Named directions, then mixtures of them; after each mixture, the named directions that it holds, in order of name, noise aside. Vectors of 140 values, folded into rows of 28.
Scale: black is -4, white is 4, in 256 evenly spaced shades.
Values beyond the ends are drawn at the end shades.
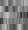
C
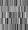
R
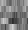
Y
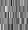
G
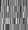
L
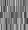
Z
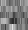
Y.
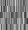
Z.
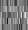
C, R, Z.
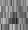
G, Y, Z.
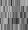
C, G, Y.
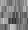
Y.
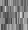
C, L.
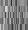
G, R.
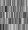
G, R, Y.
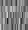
G, R.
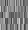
R, Z.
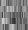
L, R, Y.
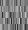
R.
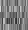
L, R, Y.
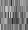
G, Y.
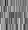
R, Z.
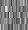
G.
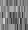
R, Y.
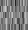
G, Z.
